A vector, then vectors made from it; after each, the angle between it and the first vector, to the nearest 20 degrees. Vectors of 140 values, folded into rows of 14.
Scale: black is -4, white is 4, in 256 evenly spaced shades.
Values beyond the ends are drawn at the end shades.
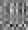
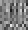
160 degrees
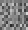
40 degrees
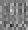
20 degrees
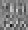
40 degrees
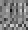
160 degrees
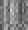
40 degrees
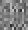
40 degrees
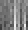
80 degrees
